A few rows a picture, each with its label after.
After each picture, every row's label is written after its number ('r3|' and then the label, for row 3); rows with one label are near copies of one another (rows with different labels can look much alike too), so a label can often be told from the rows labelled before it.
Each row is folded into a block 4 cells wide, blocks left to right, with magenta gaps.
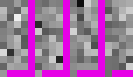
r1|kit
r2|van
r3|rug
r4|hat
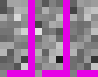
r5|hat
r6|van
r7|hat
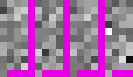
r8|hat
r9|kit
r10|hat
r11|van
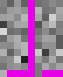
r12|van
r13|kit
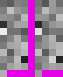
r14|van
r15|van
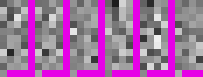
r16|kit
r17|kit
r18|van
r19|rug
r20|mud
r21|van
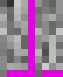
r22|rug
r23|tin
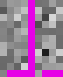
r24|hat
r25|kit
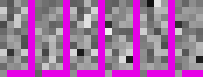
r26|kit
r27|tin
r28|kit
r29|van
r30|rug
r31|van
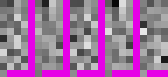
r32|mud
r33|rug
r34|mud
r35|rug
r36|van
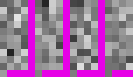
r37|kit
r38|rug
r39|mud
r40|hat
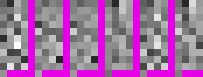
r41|mud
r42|van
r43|van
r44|rug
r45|mud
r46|rug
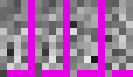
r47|tin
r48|tin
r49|van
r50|mud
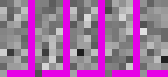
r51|kit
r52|tin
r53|kit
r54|hat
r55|van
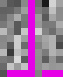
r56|tin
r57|rug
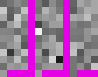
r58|kit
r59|van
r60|hat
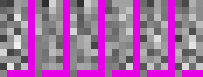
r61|mud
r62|rug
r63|rug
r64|hat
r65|mud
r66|mud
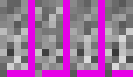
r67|tin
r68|kit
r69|tin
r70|tin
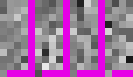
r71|hat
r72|tin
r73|rug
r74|van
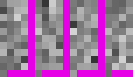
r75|hat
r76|rug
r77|van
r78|tin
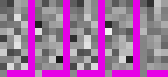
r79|mud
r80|van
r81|mud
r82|van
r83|rug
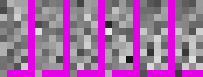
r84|hat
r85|van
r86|mud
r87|van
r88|tin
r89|tin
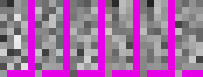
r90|mud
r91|kit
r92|tin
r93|rug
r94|rug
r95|van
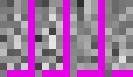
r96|mud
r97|mud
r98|rug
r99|tin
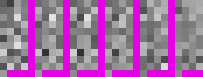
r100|mud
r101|kit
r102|kit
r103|kit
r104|hat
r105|hat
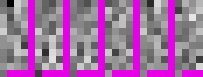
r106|rug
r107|tin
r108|tin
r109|kit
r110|rug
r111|hat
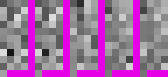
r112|kit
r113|kit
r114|rug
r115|hat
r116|hat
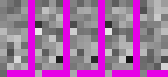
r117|tin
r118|van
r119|van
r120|van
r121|hat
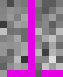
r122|van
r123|tin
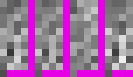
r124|tin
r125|tin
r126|hat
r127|tin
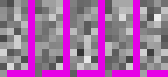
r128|mud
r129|hat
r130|tin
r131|hat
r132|kit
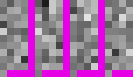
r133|van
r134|rug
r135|hat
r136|kit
